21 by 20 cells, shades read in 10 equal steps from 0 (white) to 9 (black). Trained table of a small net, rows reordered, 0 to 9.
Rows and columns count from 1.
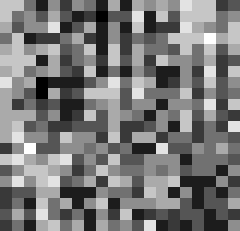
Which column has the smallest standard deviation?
19
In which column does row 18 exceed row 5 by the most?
8
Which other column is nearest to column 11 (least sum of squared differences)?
9
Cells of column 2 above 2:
12
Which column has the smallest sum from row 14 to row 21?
4
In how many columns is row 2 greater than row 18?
5
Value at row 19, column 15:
3
